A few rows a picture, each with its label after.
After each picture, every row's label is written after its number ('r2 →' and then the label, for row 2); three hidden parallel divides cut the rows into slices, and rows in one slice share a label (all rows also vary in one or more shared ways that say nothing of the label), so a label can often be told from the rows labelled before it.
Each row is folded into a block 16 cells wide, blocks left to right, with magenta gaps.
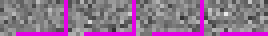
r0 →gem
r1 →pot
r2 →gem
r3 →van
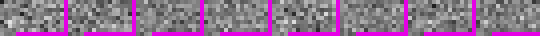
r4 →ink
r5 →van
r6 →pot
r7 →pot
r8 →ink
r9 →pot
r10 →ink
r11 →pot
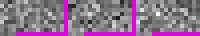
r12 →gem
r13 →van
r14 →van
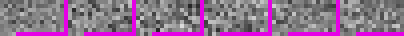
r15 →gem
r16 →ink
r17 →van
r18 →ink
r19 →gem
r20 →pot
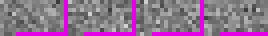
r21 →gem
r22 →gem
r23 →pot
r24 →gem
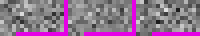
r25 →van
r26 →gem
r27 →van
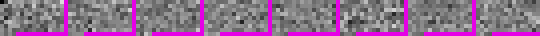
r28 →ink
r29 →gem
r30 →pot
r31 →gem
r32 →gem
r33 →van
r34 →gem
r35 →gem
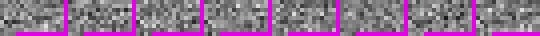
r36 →van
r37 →ink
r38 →ink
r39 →ink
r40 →van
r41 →pot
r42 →van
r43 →van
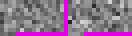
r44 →pot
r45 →ink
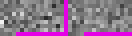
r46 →van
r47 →gem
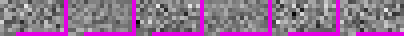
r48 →van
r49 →gem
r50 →ink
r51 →gem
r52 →ink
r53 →van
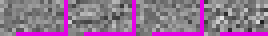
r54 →gem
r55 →van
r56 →gem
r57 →ink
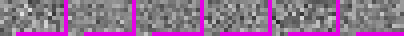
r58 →van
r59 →pot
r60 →pot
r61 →gem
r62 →van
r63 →gem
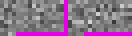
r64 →pot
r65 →ink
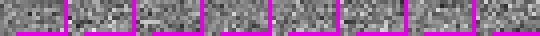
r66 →gem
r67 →van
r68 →ink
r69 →pot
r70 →van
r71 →van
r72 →gem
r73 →ink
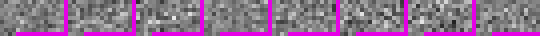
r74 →pot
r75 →pot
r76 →ink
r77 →pot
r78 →gem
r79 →van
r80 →ink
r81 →gem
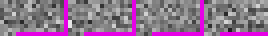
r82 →van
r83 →van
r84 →pot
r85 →ink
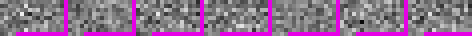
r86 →van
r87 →pot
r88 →van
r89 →van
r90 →pot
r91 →van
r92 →van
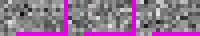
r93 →ink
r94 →van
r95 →van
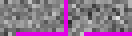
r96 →pot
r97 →ink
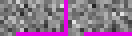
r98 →ink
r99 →ink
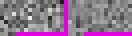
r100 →van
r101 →gem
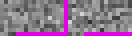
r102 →pot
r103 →van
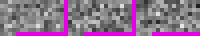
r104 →pot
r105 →ink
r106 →van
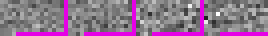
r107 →gem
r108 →gem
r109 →ink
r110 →van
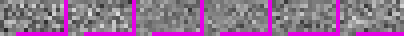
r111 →ink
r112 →van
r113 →gem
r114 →pot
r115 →pot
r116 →ink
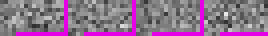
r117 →ink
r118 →gem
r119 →gem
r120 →van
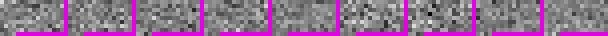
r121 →pot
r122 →gem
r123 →pot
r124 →pot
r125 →pot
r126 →ink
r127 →ink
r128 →gem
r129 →gem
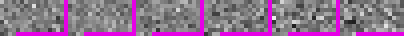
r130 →pot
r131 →gem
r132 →gem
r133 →pot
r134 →ink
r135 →van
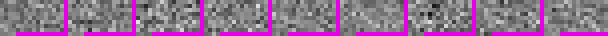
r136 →pot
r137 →van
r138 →van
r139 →pot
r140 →pot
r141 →gem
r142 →ink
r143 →pot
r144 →gem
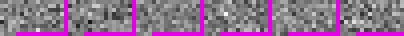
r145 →ink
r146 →van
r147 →gem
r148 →van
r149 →pot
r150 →ink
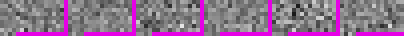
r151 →pot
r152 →gem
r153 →van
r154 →gem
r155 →ink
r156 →pot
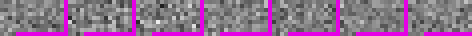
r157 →pot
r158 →van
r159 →ink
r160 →pot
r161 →pot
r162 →pot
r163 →gem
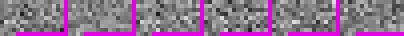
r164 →ink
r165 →gem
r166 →ink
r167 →ink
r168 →ink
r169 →gem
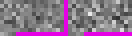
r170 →gem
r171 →van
